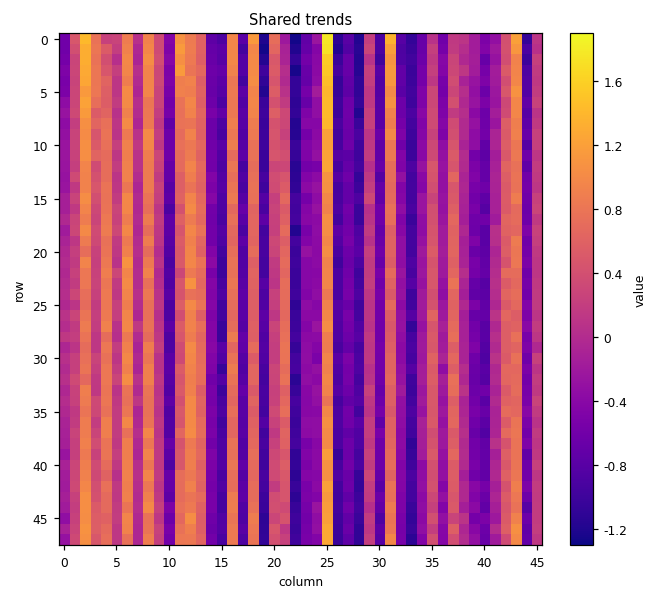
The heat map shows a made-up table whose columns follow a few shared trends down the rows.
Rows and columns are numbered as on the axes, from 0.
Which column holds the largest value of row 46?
25
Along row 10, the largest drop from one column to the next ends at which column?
26
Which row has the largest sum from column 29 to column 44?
22
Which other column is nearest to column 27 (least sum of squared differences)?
30
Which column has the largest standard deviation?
21
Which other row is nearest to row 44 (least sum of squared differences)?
10
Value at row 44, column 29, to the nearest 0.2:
0
